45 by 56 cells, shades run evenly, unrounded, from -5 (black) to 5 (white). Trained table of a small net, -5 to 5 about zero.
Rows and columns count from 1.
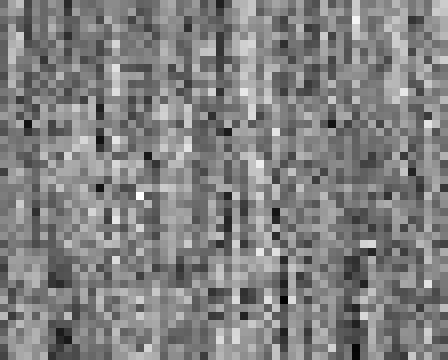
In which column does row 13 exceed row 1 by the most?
42
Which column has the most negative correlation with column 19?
50
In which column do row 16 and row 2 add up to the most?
55
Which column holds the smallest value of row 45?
45
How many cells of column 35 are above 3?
2
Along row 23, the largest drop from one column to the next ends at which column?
35
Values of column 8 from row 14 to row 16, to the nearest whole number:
2 1 1
